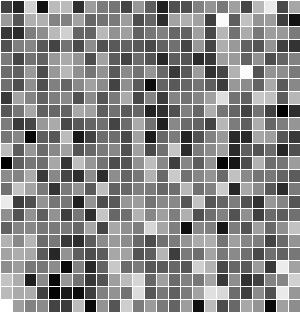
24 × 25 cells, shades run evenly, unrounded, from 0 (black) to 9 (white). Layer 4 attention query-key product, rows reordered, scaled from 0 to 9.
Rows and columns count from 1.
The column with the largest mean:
3
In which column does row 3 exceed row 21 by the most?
6
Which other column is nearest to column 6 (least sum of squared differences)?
23
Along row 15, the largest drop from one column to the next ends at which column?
20
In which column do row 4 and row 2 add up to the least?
25
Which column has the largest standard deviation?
19
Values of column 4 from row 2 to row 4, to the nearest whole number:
6 5 3
